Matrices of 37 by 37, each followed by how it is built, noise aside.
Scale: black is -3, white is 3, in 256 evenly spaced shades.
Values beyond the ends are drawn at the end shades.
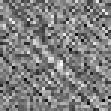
Toeplitz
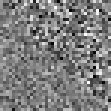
upper triangular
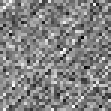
Hankel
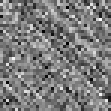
Toeplitz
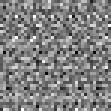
repeating columns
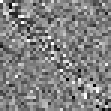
banded
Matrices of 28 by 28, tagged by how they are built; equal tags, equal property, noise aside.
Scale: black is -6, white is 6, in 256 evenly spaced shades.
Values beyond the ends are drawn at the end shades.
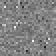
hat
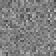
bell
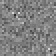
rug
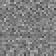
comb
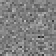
bell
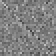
rug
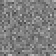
comb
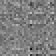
bell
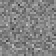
comb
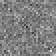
rug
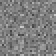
bell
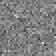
rug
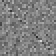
rug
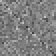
rug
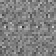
comb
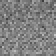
comb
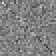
rug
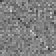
rug
